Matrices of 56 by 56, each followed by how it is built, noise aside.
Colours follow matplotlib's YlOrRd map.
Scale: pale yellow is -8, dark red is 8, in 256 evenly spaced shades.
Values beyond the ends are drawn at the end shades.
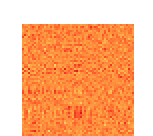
low rank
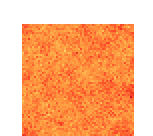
smooth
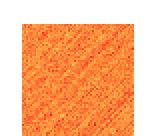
Hankel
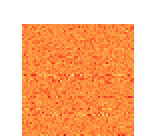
uneven rows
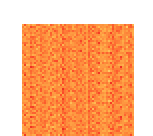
repeating rows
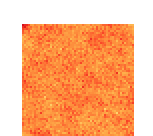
smooth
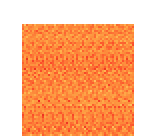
repeating columns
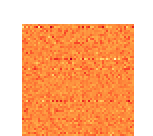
uneven rows
